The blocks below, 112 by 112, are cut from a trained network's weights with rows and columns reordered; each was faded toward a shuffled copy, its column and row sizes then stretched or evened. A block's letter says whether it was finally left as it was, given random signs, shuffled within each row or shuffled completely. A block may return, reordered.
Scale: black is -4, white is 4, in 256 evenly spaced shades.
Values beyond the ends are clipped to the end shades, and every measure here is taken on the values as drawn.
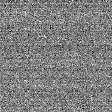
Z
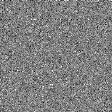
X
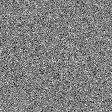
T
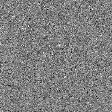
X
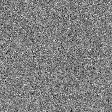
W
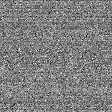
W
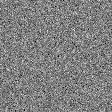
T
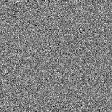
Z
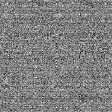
Z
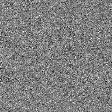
X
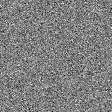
T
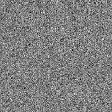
Z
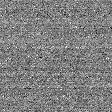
W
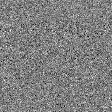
W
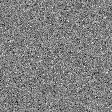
T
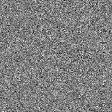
Z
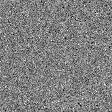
T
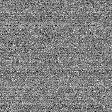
W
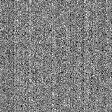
Z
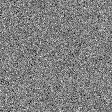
T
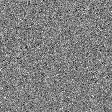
T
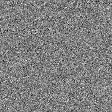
W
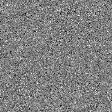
X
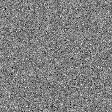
W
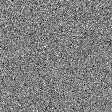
T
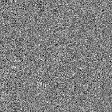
Z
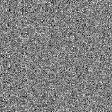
Z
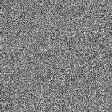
Z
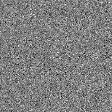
X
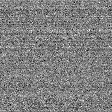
W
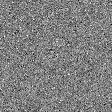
T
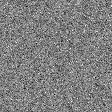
T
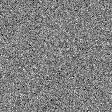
T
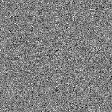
Z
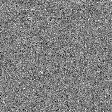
W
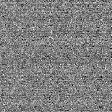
Z
